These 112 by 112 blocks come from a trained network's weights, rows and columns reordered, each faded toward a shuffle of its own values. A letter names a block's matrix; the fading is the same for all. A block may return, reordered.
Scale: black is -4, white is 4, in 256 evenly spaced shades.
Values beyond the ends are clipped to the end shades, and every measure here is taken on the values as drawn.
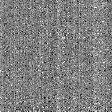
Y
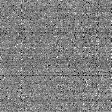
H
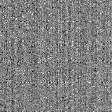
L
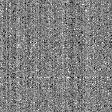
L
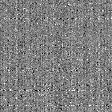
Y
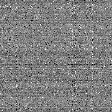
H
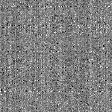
Y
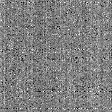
Y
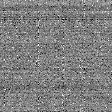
H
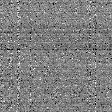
H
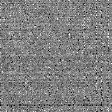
H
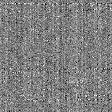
L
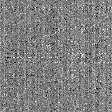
Y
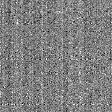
L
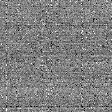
H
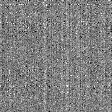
L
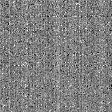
Y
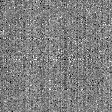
L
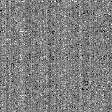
Y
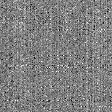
Y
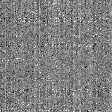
Y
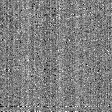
L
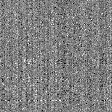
L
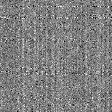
L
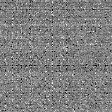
H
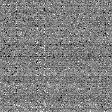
H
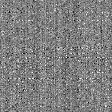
Y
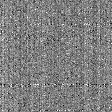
L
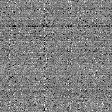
H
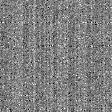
L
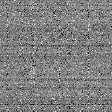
H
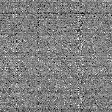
H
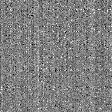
Y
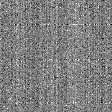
L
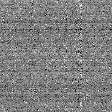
H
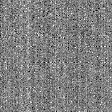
Y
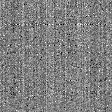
L
